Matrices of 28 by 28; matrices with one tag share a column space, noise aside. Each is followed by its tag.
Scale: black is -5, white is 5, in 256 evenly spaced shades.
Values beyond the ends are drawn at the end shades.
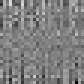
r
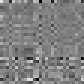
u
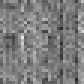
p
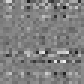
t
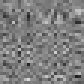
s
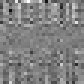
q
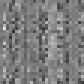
p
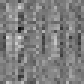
p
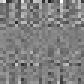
q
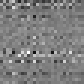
t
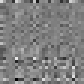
u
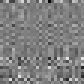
u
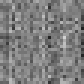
p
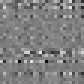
t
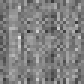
p
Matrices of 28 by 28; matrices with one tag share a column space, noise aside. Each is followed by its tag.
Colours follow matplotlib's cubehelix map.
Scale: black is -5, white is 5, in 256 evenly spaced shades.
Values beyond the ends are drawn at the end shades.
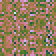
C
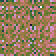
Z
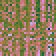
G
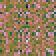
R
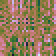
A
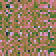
R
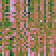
G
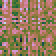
A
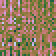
A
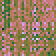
G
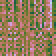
G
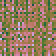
G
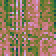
G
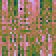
A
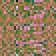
Z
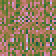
A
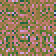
C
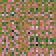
C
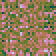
R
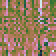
A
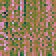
G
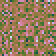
C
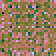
R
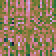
A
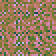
C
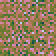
C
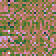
C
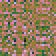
C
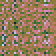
C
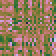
A
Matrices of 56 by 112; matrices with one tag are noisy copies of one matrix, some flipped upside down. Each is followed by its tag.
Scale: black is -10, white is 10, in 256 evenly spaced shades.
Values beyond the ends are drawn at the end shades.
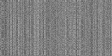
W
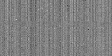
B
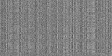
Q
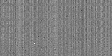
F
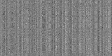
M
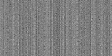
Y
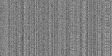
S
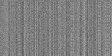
S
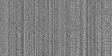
S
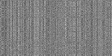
W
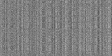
M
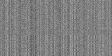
B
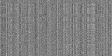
Q
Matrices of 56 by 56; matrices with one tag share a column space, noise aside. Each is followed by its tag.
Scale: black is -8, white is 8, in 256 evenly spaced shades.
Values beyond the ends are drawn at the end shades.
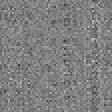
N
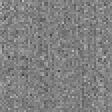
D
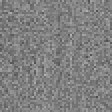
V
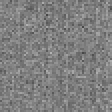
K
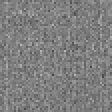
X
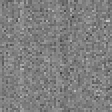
V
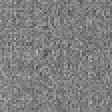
X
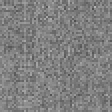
D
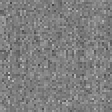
X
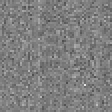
D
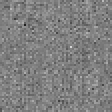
K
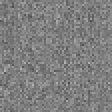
N
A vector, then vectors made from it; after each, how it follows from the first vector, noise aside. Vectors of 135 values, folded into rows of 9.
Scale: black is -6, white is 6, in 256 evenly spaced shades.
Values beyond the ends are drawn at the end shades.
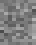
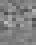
negated, partly zeroed.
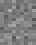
negated, partly zeroed.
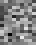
reversed, negated, scaled up.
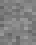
reversed, negated, shrunk.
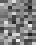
wrapped around, negated, scaled up.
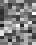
reversed, negated, scaled up.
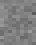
reversed, shrunk.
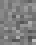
wrapped around, negated, partly zeroed.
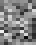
negated, scaled up.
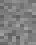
reversed, negated, shrunk.
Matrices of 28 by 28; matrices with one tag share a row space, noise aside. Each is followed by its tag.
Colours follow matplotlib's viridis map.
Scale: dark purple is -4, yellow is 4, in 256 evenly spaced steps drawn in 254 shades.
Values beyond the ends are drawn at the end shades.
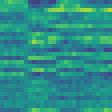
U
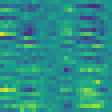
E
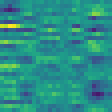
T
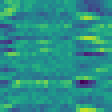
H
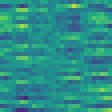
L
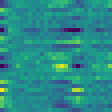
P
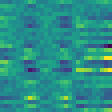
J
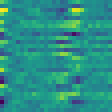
P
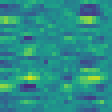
E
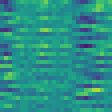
H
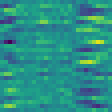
H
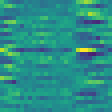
H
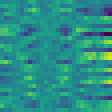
J
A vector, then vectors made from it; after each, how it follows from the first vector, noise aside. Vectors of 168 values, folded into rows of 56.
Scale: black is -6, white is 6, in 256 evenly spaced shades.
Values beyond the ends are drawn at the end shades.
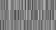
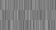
reversed, shrunk.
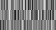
scaled up.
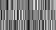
wrapped around, negated, scaled up.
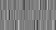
wrapped around, partly zeroed.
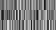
wrapped around, negated, scaled up.
